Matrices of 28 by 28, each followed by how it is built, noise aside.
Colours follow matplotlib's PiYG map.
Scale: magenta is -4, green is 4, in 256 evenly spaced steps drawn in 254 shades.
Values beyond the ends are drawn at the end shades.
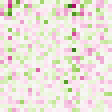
low rank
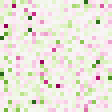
sparse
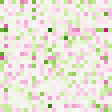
low rank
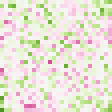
smooth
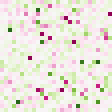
sparse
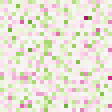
repeating rows
